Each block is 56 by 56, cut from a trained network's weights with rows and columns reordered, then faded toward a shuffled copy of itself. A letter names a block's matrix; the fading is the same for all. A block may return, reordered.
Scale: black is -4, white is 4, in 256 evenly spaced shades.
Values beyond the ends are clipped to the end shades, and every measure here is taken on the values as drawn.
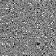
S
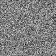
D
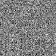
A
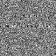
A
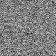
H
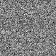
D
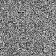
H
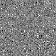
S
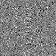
S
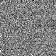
H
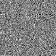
A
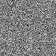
D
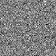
A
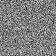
D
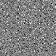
S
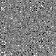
S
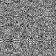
A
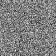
D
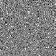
S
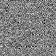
A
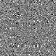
S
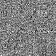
H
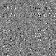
S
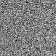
H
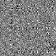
S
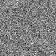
H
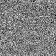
H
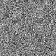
H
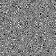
S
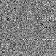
A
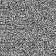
H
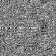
A
